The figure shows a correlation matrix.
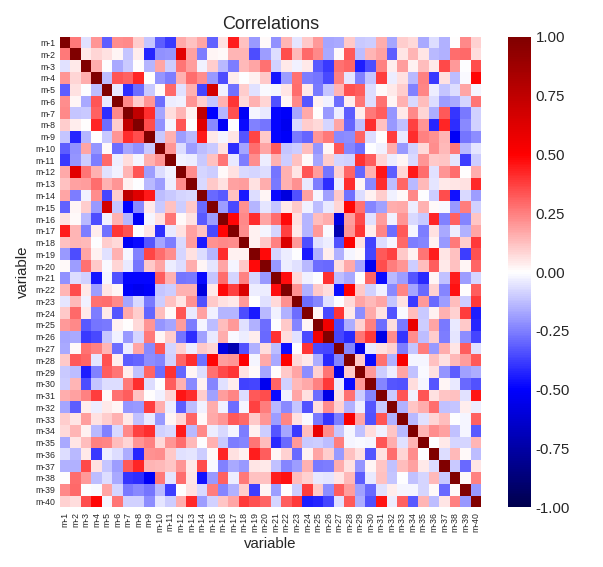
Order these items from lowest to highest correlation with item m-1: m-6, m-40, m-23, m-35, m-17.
m-35, m-23, m-40, m-6, m-17
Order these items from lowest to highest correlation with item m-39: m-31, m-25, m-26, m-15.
m-26, m-31, m-25, m-15
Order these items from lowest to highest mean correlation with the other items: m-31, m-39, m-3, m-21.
m-21, m-39, m-3, m-31
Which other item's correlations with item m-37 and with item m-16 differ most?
m-8
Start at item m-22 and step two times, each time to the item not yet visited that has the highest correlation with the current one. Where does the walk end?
m-28
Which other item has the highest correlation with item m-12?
m-2
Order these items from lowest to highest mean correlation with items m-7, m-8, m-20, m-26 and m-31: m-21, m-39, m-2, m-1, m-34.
m-21, m-39, m-2, m-1, m-34
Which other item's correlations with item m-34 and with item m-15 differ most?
m-5
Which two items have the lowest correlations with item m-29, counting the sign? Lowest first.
m-27, m-3
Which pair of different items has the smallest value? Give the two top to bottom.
m-17, m-27
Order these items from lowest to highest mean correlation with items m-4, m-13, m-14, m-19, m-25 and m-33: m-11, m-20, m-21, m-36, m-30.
m-21, m-30, m-11, m-36, m-20
